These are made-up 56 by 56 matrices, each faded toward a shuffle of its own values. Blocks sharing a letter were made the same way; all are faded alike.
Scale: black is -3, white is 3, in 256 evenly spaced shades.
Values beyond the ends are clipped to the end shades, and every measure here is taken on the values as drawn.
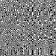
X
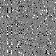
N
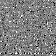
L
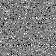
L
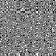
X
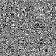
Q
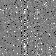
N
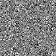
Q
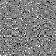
X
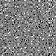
X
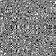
X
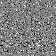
L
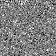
L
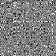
X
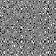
X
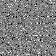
L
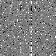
N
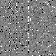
N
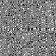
X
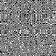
X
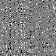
N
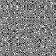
X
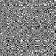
X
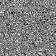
L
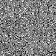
Q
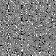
N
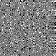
X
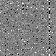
N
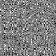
X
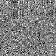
Q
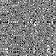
X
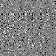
N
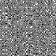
X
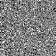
Q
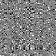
X
